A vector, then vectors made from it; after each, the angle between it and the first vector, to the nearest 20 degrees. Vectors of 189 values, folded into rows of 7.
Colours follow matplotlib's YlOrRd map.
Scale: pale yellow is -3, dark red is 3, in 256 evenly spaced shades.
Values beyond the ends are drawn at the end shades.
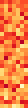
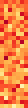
20 degrees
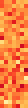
120 degrees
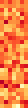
40 degrees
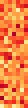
60 degrees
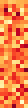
140 degrees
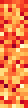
20 degrees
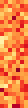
120 degrees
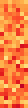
160 degrees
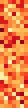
60 degrees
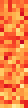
20 degrees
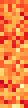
20 degrees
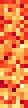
20 degrees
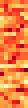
120 degrees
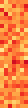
80 degrees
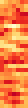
100 degrees
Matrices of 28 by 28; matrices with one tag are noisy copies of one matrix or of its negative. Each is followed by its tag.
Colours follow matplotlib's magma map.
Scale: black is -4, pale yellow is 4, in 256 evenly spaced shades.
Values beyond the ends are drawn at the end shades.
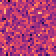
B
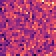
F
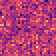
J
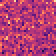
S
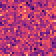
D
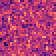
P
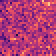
F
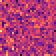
B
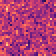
P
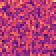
S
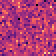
J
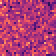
F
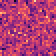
D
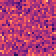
J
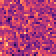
P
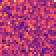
S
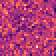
J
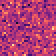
J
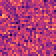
J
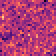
J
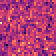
P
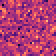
J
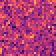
S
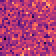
F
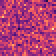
J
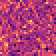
P
